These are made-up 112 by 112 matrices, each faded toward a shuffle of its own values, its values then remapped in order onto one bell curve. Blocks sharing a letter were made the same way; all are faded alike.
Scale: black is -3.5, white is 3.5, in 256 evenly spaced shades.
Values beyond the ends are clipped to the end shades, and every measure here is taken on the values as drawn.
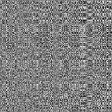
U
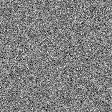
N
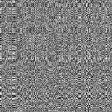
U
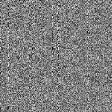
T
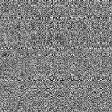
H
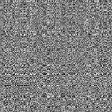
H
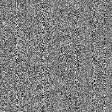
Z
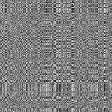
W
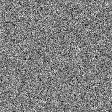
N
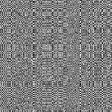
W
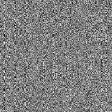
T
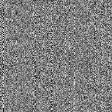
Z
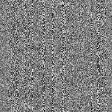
Z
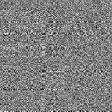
H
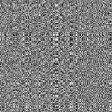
U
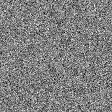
N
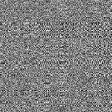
H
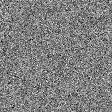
N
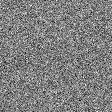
N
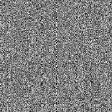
T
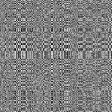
W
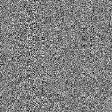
T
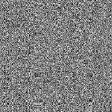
T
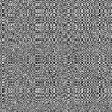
W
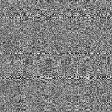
H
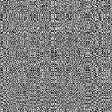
U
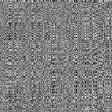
U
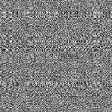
H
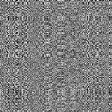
U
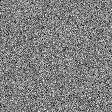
N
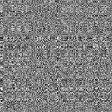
H
